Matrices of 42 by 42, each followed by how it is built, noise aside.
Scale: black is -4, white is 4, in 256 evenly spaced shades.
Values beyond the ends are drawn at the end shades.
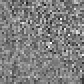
upper triangular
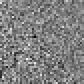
lower triangular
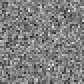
noise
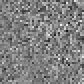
upper triangular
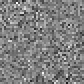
block diagonal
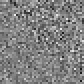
upper triangular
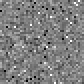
sparse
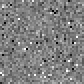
sparse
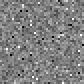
sparse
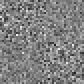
block diagonal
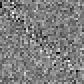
banded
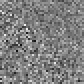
lower triangular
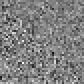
lower triangular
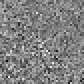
lower triangular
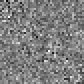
block diagonal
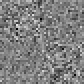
block diagonal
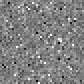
sparse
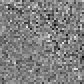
upper triangular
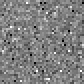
sparse
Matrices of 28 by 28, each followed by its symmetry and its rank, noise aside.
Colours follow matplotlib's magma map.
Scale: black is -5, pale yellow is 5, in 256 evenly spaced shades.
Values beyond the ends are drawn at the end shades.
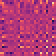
no symmetry, rank two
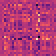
antisymmetric, rank two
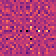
antisymmetric, rank two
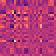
no symmetry, rank two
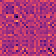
symmetric, rank three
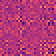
symmetric, rank three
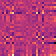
no symmetry, rank two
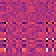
no symmetry, rank one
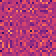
symmetric, rank three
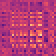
no symmetry, rank two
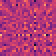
antisymmetric, rank two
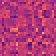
no symmetry, rank three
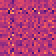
no symmetry, rank two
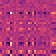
no symmetry, rank one
